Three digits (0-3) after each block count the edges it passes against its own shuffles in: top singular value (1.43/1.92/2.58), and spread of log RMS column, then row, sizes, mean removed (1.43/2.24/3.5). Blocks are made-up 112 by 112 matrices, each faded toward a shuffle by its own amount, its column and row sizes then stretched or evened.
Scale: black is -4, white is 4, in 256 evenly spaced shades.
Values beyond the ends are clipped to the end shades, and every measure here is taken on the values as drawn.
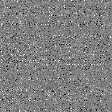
1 1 2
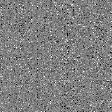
0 2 1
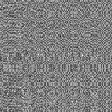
3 1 0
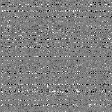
2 2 3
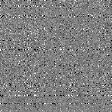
2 2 2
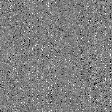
1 2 0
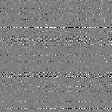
3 1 3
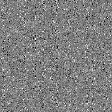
1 2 0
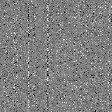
2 2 0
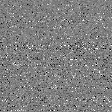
0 0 2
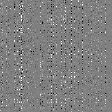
1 3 1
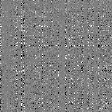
0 3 2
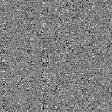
2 2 1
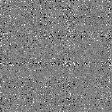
1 2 2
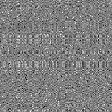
3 1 1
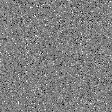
0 1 1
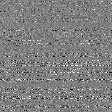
1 0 3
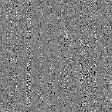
0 3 0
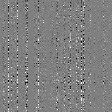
2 3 1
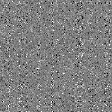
2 2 1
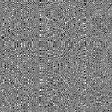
3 2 1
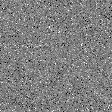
0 0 0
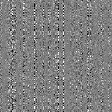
3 3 0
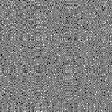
3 0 1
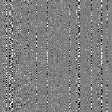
3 3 0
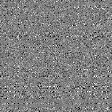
2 1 2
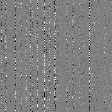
1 3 0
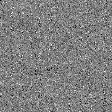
0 2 0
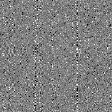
2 2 0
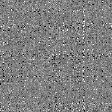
0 2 2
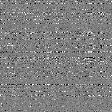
2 1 3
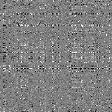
3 2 2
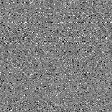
2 0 2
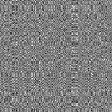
3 2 0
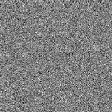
2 1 0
